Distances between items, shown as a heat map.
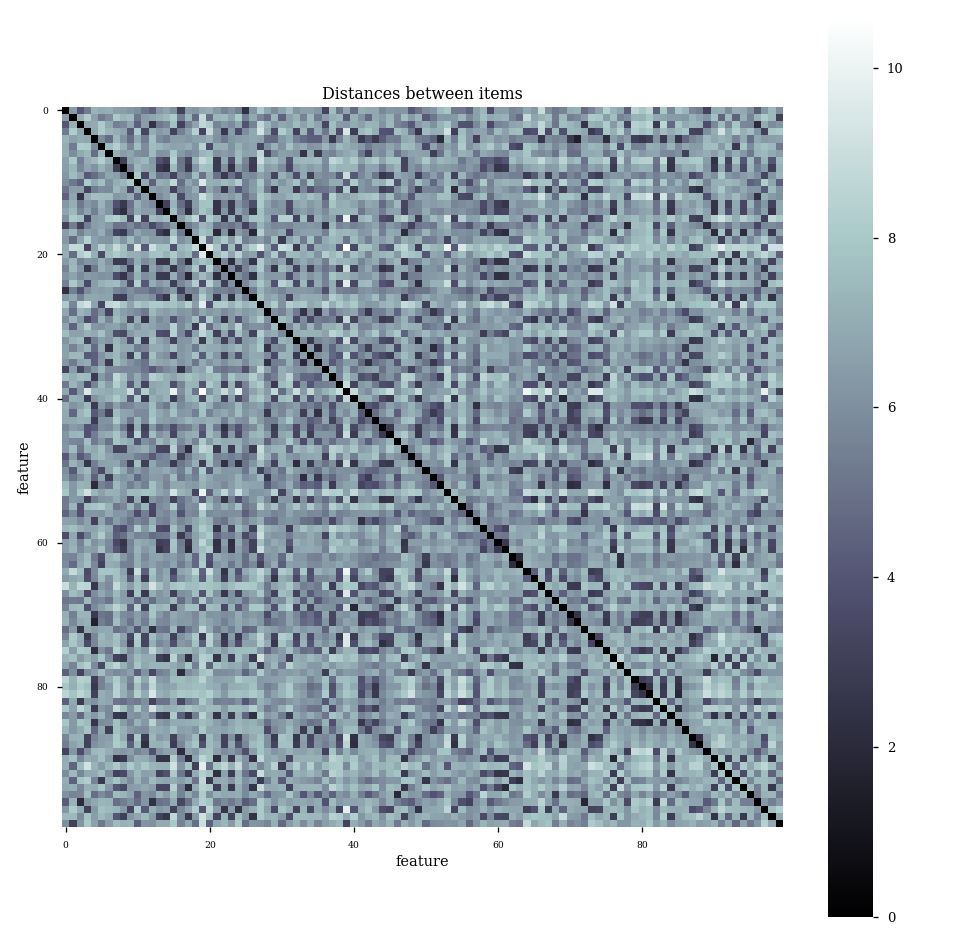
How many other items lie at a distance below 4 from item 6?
6
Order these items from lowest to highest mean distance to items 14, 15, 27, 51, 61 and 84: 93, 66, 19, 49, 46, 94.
94, 49, 93, 46, 66, 19
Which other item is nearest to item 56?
72
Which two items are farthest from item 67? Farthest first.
39, 91
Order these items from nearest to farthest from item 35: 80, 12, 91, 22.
80, 22, 91, 12
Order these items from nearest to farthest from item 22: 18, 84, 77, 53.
84, 77, 18, 53
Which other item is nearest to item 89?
16
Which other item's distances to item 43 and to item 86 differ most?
81
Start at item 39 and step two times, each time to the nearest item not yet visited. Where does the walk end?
1
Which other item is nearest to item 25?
0
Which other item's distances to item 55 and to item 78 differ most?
48
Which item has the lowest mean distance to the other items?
44
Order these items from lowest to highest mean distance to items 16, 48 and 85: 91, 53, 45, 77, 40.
40, 45, 77, 91, 53
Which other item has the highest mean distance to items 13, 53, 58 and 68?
19
